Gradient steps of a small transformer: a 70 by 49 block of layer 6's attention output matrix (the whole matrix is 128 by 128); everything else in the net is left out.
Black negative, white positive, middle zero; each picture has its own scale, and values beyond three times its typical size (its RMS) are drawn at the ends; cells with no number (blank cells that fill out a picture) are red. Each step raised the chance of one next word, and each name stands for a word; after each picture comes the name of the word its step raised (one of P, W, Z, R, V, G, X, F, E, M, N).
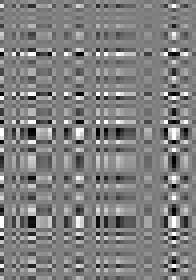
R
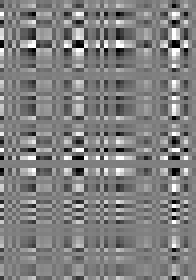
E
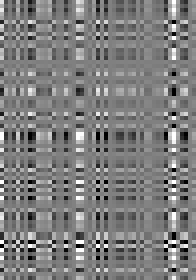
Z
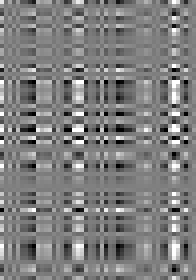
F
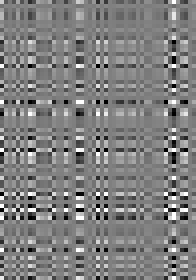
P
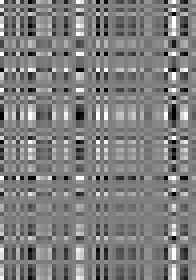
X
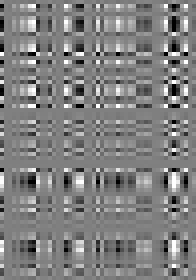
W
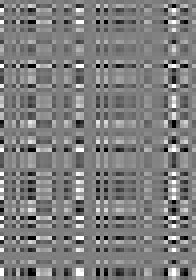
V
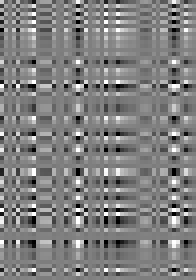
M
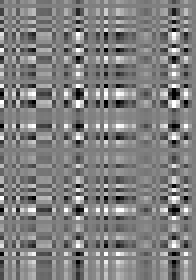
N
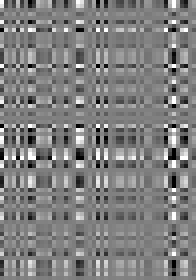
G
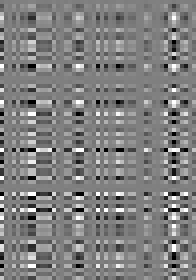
P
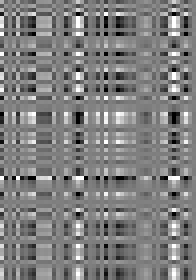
X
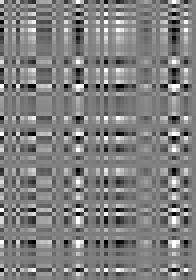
M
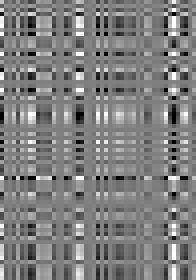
X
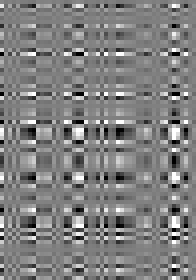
R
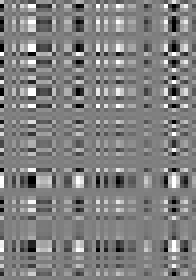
W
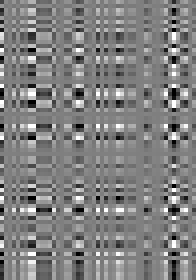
N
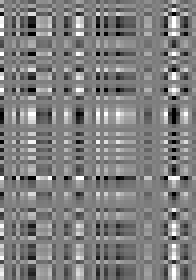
X
